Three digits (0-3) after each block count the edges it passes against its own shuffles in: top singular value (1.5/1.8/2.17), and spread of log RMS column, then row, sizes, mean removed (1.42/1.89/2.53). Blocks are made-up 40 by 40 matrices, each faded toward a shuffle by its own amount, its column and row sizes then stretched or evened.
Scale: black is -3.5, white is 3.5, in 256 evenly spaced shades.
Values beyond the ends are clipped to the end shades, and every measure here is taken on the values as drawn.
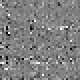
0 2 2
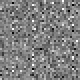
0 2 0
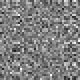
2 1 0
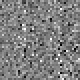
0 1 0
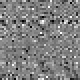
2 0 2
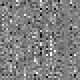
0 3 0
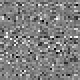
2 0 2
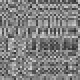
3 0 2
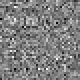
1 1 1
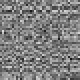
3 0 2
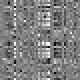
3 3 1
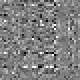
2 2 2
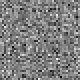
2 0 0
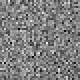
1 0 0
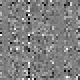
0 3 1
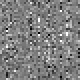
0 3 0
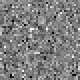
0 0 0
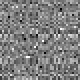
3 1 0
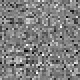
2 0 1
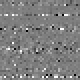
0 0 3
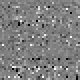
0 1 2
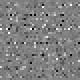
0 1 2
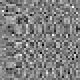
3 1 0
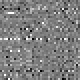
2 0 2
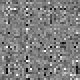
1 2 2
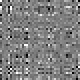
3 3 3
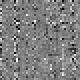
1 3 1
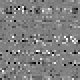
1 0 3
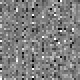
0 3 0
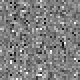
0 2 0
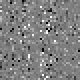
0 2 0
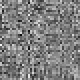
2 2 0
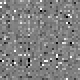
1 1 1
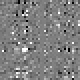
1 3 2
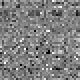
2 0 2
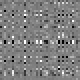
3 3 3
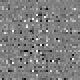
0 1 3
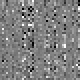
2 3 0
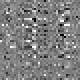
2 2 2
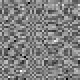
3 0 0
